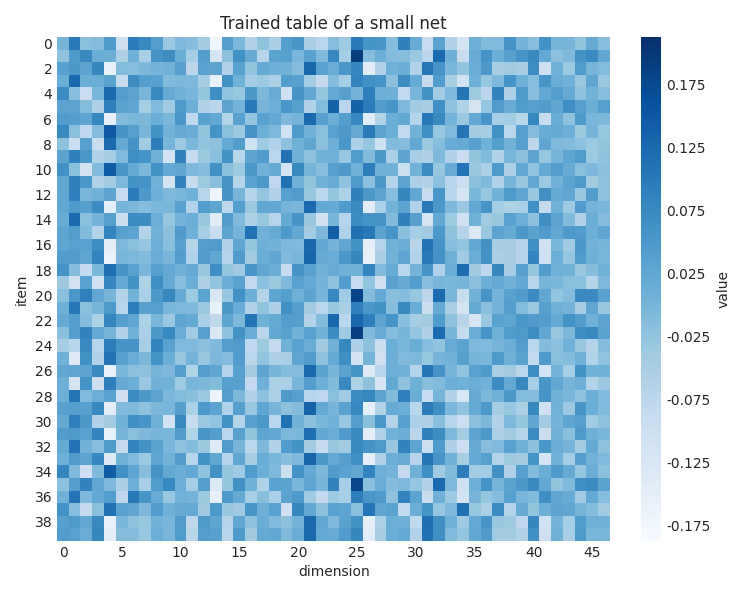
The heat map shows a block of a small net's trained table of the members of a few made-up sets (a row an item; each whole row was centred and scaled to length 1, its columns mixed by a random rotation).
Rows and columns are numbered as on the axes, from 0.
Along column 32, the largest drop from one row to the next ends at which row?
24
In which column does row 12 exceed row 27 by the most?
1
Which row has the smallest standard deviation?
19
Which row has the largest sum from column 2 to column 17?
7
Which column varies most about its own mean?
4
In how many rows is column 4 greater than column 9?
25
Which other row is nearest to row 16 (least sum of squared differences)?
26
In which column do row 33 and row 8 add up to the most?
21
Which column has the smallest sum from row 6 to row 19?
11
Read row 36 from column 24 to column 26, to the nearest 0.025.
-0.05 0.1 0.05
